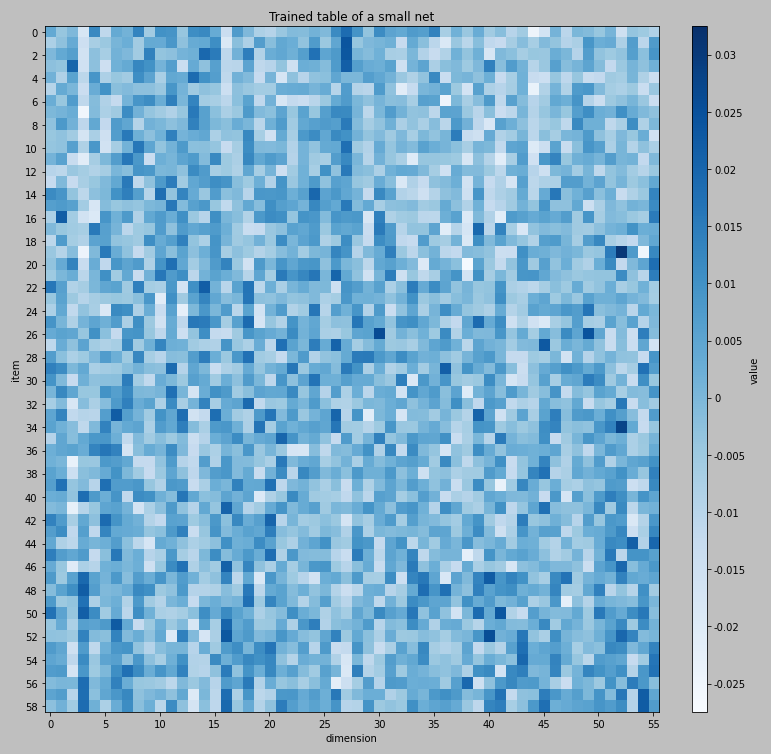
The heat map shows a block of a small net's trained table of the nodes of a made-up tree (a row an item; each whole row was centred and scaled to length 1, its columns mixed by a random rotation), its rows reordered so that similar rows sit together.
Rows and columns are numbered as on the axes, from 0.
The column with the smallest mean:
38
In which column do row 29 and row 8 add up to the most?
27
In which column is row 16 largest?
1
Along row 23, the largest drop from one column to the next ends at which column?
10
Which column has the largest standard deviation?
3
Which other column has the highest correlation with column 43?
20
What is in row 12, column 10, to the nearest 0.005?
0
